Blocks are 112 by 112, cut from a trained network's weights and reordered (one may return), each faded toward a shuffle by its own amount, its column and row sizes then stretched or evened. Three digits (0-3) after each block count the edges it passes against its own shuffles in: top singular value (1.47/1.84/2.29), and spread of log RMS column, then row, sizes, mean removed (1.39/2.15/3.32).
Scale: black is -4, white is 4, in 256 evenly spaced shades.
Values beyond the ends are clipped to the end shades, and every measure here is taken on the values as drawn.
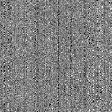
2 2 0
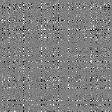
2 3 3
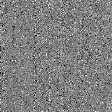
0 2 0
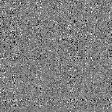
0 2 2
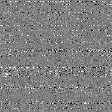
0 1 3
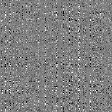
0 3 2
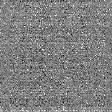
2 2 0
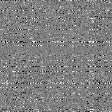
2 1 3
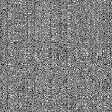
2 0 2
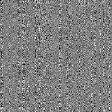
2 3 1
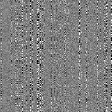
3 3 0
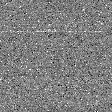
0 0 0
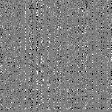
0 3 2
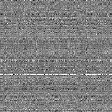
3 1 2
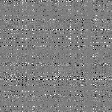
2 2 3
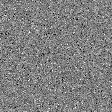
0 0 0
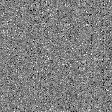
0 1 0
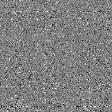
1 2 2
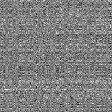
3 2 0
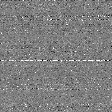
2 0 2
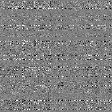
0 2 3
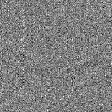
2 1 0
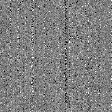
1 2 0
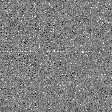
0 1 0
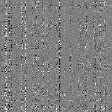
2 3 2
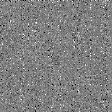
0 2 1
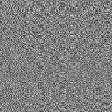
3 0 2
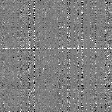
2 3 1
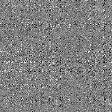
1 2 2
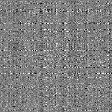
2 1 3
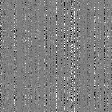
2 3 1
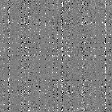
2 3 2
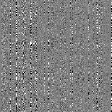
3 3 1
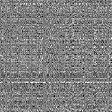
3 2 1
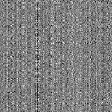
3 2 2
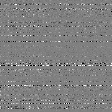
2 1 3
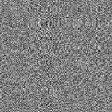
3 2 0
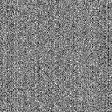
2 1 0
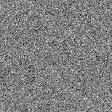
2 0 0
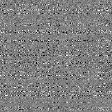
0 2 3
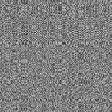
3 0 2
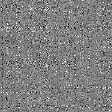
0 2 2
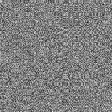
3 0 0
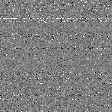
1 0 2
